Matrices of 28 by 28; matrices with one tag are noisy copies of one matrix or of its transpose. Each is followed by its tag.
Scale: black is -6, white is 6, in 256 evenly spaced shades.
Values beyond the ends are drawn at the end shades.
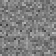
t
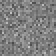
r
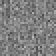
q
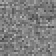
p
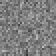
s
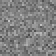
t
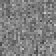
q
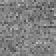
p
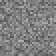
r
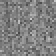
t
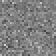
t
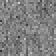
p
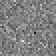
r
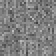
p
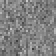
p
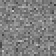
r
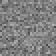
t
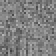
p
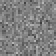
s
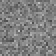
t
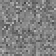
s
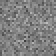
r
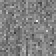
p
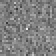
t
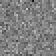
s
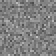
s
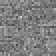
p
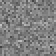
r
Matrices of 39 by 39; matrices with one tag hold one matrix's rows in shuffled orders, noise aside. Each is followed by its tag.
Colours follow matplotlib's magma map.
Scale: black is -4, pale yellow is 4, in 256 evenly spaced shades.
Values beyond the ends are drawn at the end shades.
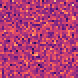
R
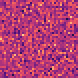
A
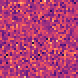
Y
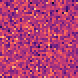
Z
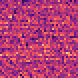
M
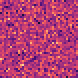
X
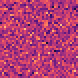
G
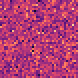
R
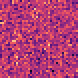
Z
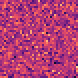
G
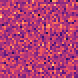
A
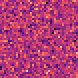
G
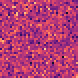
Z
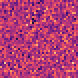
R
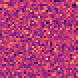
G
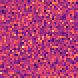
A
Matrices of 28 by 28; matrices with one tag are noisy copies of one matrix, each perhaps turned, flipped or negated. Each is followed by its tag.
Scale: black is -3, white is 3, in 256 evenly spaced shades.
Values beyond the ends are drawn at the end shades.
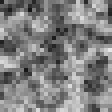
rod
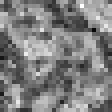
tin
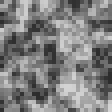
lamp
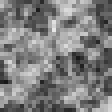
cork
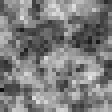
lamp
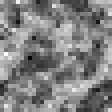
tin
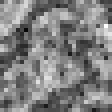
tin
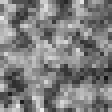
rod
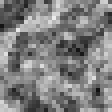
tin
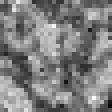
tin
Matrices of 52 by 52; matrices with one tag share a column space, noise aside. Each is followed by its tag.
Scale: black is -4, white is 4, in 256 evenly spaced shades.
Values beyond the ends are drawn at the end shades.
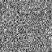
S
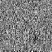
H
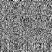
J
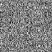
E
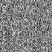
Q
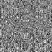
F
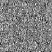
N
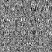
Q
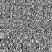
F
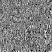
H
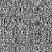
Q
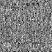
N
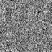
S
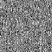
Q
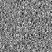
E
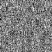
Q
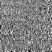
H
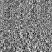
F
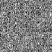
E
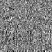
H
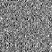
J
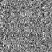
E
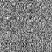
J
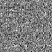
E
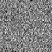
S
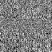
F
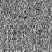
H
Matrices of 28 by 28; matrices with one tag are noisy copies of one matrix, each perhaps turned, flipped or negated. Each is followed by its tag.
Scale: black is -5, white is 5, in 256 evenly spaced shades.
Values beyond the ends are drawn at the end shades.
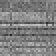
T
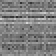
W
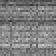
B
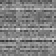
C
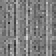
C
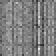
W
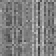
W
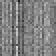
W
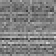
W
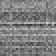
T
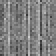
C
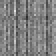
C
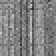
T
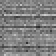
C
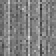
C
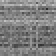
B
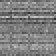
W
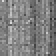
B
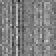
W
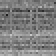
B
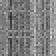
B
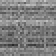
B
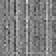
C
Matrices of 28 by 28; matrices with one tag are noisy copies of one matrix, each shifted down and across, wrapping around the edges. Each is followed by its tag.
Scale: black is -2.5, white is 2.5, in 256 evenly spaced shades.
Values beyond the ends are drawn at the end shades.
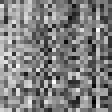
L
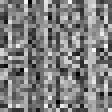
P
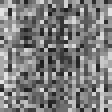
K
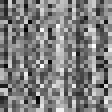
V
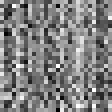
V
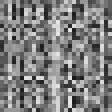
P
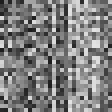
L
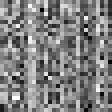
P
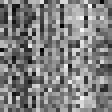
K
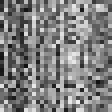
K
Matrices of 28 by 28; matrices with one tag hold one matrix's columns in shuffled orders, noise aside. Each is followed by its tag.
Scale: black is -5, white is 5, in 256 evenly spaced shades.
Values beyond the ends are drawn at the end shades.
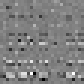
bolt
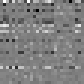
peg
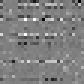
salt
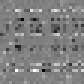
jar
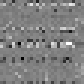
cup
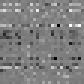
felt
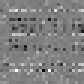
jar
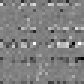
cup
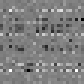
jar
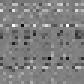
felt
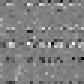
cup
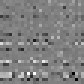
bolt
